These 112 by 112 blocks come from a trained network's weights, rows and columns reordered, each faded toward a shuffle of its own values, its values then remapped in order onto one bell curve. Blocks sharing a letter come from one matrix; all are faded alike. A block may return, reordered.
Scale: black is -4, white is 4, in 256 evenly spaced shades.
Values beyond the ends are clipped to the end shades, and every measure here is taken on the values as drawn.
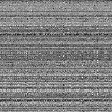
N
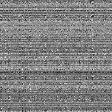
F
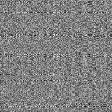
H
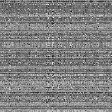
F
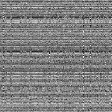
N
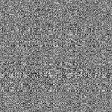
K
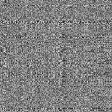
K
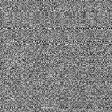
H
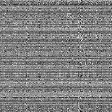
F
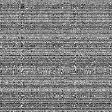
F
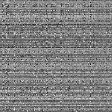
F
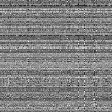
N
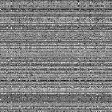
N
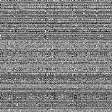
F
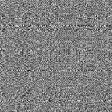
H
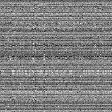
N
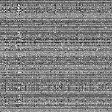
F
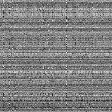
N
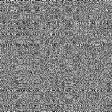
H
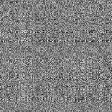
K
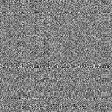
H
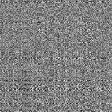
K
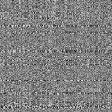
K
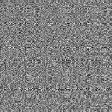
H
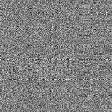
H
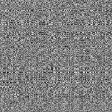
K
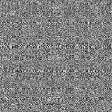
K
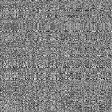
K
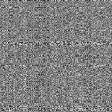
K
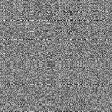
H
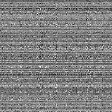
F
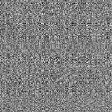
K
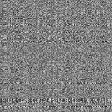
K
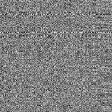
H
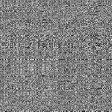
K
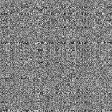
K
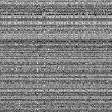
N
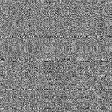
H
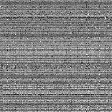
N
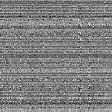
F
